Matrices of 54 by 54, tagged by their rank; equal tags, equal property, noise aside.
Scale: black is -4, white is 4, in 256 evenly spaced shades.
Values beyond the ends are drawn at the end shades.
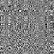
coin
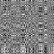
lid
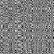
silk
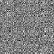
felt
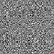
felt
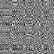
silk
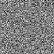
felt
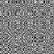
lid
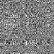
felt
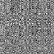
felt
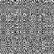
coin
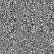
felt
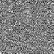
felt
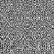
coin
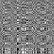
lid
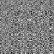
coin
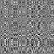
lid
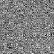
felt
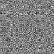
felt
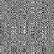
lid
